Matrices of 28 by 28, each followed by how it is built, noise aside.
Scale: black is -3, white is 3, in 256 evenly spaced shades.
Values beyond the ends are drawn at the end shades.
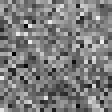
Toeplitz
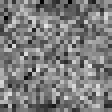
smooth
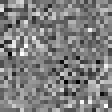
block diagonal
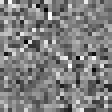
block diagonal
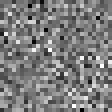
block diagonal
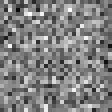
blocks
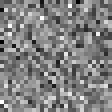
Toeplitz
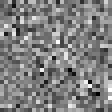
block diagonal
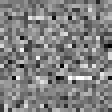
uneven rows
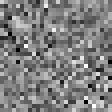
block diagonal
